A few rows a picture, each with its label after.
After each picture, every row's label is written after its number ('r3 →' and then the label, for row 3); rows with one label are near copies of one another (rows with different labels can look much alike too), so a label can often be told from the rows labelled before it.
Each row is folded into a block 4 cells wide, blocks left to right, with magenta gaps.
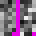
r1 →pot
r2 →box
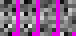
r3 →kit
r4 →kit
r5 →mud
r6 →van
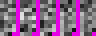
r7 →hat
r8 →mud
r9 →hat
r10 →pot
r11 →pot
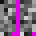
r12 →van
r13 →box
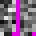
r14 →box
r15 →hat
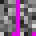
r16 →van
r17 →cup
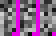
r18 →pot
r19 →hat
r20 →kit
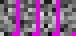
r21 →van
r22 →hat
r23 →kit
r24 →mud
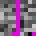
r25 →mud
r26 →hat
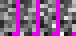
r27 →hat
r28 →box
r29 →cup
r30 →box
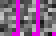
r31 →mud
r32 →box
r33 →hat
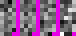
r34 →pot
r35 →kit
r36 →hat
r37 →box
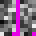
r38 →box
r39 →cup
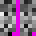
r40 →kit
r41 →kit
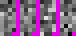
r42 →pot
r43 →van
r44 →box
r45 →kit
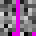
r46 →kit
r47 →van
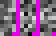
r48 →box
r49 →kit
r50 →mud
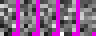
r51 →cup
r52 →kit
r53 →cup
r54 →box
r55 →mud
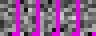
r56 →hat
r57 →van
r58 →pot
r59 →mud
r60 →hat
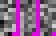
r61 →hat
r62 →pot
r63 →cup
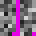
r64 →kit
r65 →box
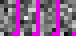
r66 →van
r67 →box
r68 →pot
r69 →cup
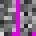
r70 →box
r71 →kit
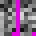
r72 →pot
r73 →mud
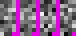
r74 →box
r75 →mud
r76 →kit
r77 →cup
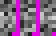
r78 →kit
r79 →hat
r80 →mud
